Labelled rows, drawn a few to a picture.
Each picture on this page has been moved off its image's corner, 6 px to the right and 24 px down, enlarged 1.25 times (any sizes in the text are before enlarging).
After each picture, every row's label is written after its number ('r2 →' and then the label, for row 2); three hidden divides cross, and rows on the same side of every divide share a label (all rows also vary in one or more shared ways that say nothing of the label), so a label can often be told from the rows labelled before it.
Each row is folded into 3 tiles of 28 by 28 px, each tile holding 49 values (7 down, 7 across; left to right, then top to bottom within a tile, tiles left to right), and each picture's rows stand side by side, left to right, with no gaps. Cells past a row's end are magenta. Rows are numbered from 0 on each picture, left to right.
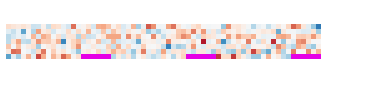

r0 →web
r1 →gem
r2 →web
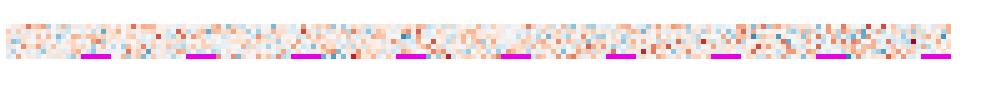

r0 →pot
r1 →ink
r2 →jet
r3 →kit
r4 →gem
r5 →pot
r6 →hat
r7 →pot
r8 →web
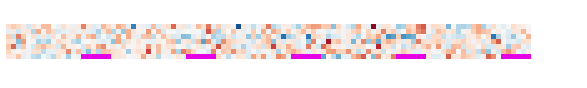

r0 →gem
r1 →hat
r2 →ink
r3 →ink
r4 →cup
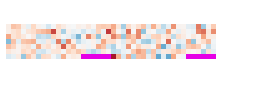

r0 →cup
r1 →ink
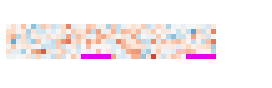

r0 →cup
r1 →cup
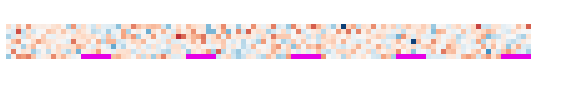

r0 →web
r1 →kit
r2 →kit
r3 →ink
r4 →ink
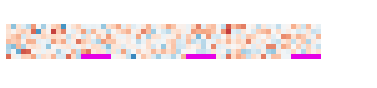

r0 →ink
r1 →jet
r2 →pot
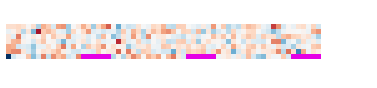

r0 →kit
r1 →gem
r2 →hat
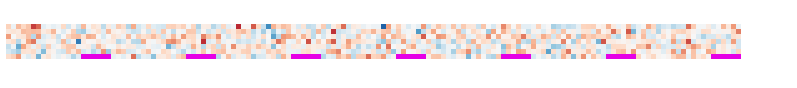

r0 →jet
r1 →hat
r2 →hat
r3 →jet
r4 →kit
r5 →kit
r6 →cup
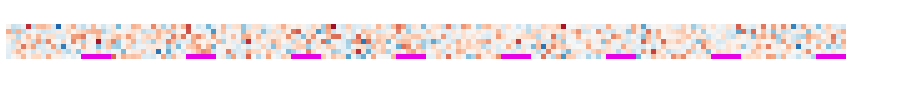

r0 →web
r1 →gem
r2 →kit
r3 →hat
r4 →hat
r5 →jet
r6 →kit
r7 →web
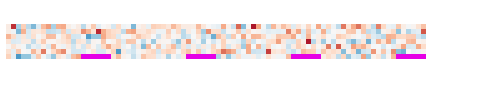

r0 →ink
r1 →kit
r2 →gem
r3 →hat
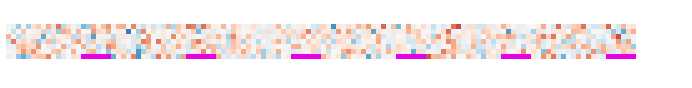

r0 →ink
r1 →web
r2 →ink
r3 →ink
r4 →kit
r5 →hat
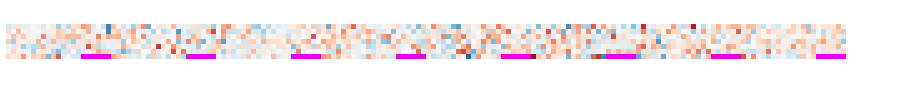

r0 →kit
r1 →web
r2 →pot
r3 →kit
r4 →gem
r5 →hat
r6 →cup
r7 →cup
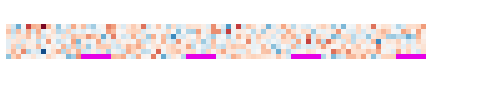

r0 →kit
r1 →pot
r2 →web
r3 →ink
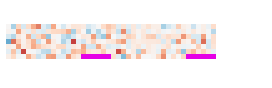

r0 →hat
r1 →kit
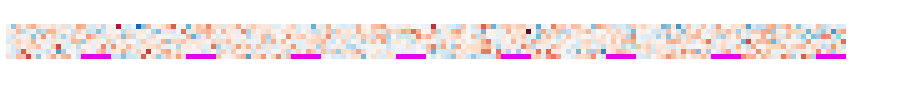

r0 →hat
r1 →cup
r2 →ink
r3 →ink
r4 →cup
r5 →gem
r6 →pot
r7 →hat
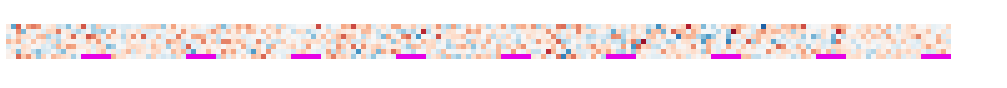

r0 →web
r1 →hat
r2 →kit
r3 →hat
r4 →gem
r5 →ink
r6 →gem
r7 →gem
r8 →kit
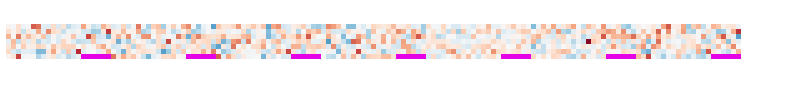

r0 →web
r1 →hat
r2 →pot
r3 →cup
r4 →cup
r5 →ink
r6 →web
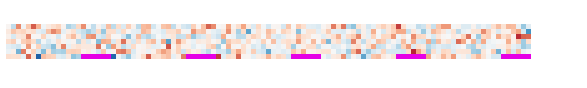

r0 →ink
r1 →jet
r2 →cup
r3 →hat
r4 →jet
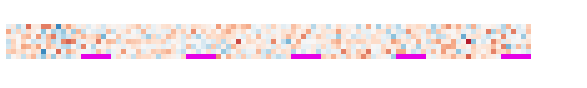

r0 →hat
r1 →jet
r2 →jet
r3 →pot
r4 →pot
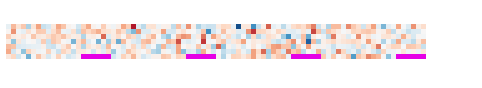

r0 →jet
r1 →cup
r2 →pot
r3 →jet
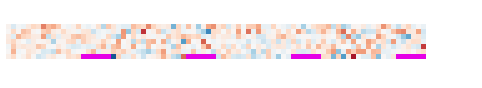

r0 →gem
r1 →kit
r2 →kit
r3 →kit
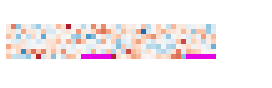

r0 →cup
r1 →cup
